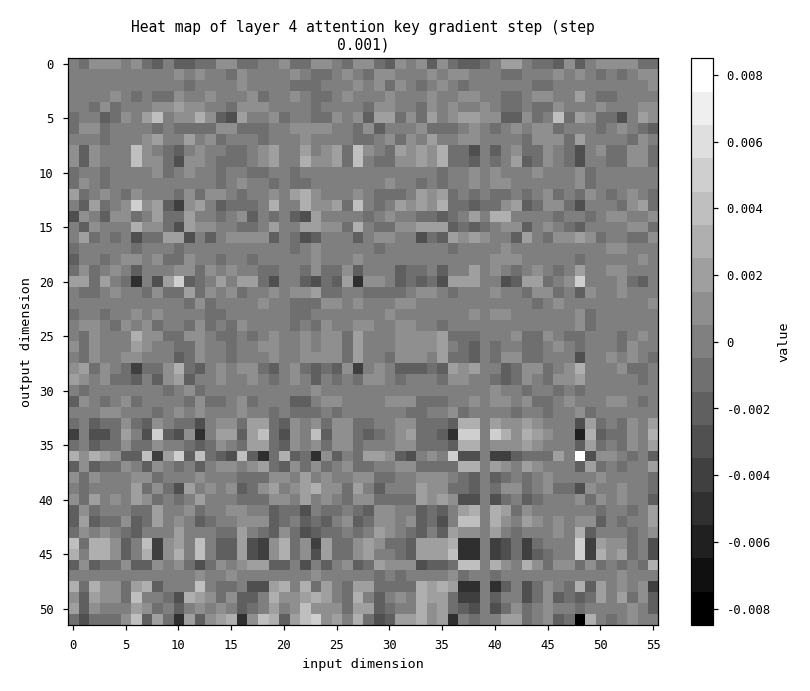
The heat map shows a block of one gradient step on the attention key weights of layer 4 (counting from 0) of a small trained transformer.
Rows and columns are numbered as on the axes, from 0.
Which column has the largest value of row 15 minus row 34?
12
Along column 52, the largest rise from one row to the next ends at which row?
6
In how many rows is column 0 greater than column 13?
18
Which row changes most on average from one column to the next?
36
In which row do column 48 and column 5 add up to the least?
51
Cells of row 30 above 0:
3
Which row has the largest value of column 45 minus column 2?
34
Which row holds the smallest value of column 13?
16
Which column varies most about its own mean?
48
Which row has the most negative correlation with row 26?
19
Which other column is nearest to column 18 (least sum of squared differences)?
49
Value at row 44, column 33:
0.002
